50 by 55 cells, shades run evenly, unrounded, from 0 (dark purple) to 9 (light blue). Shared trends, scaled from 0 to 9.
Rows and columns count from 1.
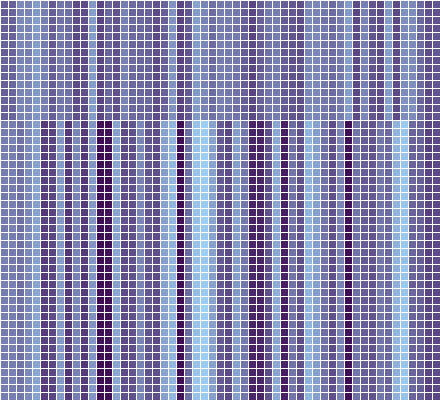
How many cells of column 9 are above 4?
15
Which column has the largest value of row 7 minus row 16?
44
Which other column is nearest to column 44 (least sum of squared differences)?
14
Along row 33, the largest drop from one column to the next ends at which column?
23
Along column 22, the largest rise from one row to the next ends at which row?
16
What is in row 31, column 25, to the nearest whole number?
8
